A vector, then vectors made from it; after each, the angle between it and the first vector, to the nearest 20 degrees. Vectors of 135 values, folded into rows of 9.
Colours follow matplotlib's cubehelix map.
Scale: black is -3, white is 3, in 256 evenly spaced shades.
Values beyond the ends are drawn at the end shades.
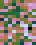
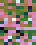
80 degrees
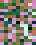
20 degrees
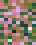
160 degrees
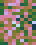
100 degrees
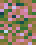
100 degrees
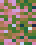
140 degrees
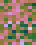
140 degrees
